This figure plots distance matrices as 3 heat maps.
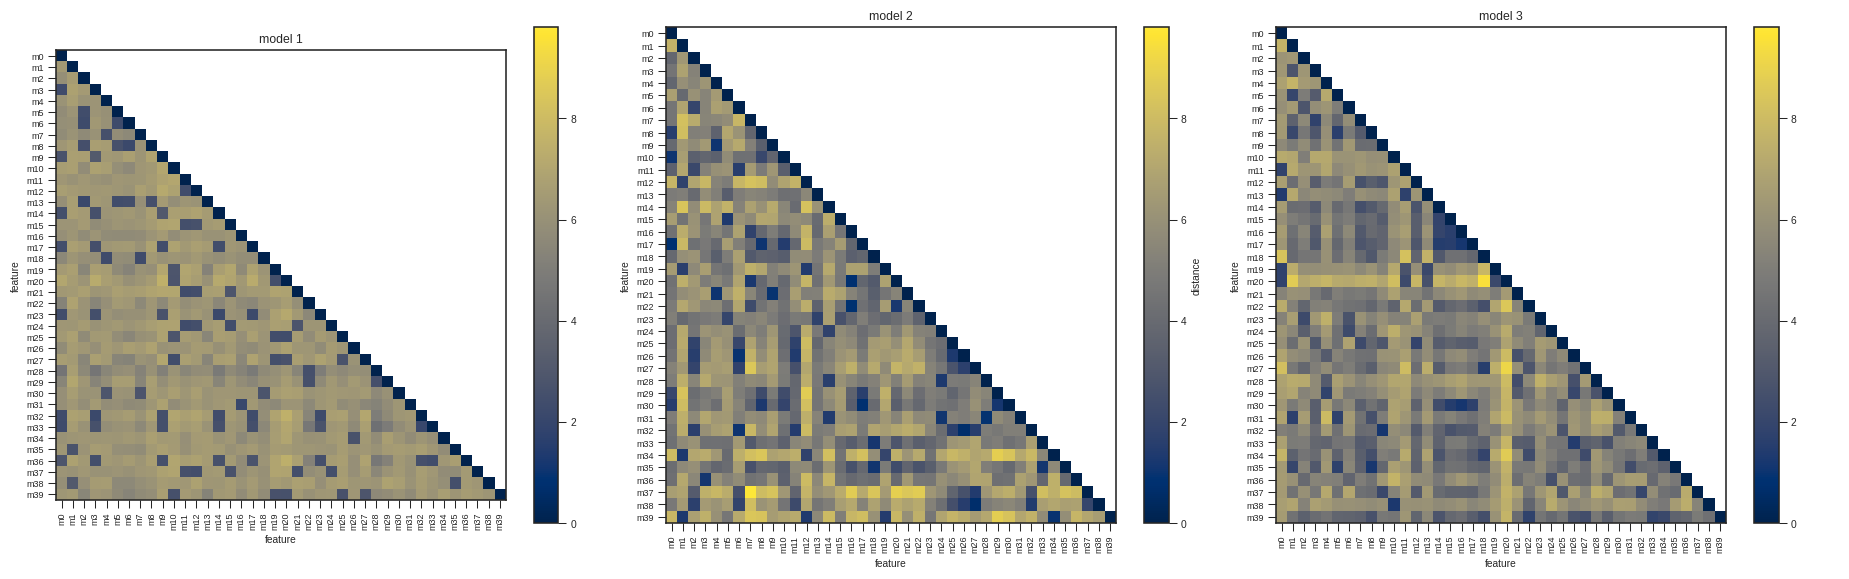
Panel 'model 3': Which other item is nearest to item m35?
m8
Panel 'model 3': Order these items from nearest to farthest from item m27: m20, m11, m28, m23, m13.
m23, m28, m13, m11, m20
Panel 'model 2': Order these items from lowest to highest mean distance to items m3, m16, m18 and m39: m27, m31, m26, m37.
m31, m26, m27, m37
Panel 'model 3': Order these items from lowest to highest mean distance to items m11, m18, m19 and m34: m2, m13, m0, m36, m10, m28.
m13, m0, m2, m36, m10, m28
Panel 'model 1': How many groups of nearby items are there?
9
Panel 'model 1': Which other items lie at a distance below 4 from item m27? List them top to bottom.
m10, m19, m20, m25, m39
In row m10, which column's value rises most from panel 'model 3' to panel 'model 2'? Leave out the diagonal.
m38
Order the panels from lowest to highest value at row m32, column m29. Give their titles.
model 2, model 1, model 3
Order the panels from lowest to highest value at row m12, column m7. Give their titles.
model 3, model 1, model 2
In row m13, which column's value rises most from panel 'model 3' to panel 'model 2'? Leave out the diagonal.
m0
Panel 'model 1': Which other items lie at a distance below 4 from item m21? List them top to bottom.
m11, m12, m15, m24, m37
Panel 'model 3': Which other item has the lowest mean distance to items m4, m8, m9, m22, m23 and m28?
m39
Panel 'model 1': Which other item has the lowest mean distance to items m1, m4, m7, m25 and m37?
m18
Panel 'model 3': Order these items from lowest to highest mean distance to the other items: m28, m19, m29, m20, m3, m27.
m3, m27, m29, m19, m28, m20
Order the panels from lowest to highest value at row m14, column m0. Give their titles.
model 1, model 2, model 3
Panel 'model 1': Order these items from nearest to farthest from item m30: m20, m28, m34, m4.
m4, m28, m34, m20
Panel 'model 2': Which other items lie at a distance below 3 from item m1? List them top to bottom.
m12, m19, m34, m39
